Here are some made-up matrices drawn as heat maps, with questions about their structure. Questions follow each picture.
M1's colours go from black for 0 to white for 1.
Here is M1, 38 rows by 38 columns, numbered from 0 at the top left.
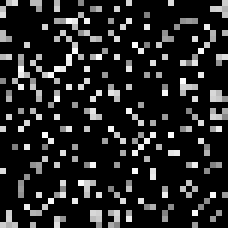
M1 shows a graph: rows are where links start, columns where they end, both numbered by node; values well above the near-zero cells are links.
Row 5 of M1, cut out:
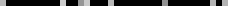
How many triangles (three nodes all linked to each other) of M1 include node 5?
8
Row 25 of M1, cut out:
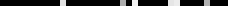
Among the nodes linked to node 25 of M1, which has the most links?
node 10
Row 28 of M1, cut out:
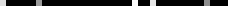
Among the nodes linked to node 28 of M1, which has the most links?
node 6
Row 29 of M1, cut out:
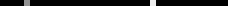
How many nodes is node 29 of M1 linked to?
2
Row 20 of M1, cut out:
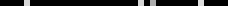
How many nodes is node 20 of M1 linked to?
4
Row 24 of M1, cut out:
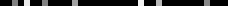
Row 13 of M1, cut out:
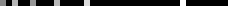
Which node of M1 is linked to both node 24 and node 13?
node 2
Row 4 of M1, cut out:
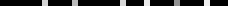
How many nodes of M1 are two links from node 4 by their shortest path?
10
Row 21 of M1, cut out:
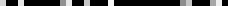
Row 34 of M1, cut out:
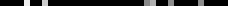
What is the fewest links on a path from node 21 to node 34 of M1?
3
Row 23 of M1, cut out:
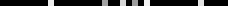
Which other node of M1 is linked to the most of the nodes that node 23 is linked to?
node 12
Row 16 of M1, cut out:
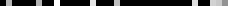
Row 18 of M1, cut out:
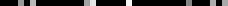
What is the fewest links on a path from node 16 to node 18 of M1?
2
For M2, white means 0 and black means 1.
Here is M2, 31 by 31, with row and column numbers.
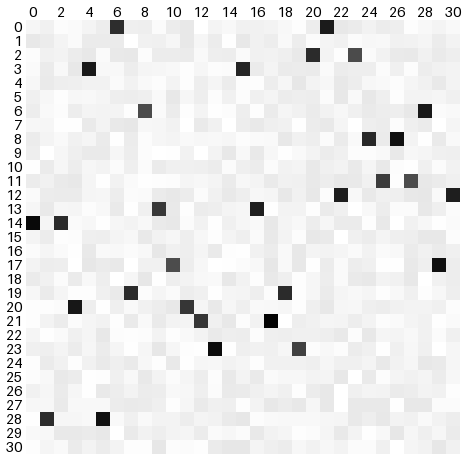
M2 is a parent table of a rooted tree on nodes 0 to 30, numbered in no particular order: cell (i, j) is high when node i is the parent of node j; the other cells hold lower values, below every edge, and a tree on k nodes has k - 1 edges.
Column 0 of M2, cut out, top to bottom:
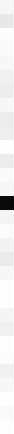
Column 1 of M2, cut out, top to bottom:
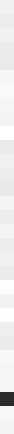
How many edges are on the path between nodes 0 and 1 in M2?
3
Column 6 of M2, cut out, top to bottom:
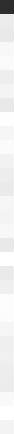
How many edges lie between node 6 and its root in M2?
2
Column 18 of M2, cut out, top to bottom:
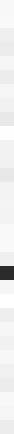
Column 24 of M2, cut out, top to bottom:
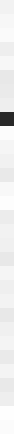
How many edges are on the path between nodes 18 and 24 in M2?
8
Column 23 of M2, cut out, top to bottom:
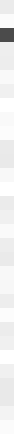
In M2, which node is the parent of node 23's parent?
14
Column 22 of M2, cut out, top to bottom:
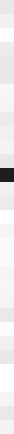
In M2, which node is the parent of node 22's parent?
21
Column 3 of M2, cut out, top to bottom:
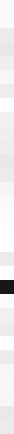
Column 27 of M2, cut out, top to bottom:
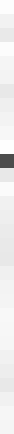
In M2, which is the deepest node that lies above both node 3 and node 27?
20
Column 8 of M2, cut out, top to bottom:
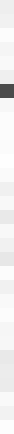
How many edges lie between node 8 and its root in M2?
3
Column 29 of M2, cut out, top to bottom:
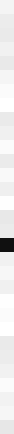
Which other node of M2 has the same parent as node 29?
10
